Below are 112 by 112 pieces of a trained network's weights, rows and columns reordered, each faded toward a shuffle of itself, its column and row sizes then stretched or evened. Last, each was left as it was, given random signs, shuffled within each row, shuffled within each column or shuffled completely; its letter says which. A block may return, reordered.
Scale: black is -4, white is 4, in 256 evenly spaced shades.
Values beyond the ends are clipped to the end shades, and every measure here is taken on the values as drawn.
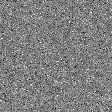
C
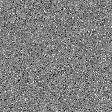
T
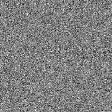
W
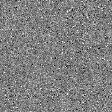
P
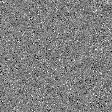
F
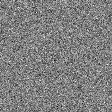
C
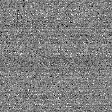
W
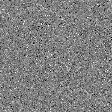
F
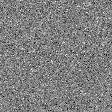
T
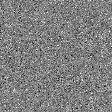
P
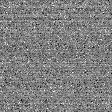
T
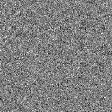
W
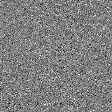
P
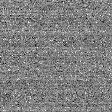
W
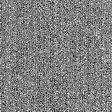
W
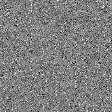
F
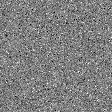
C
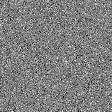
T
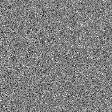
P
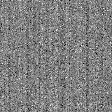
W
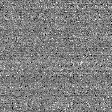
W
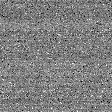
T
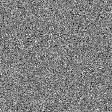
T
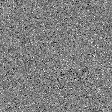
T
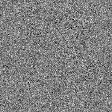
P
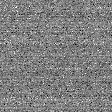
T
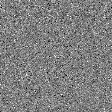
P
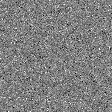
C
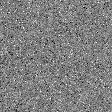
C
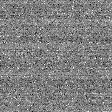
T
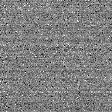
W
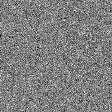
F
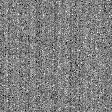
F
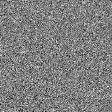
P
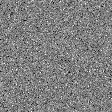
C
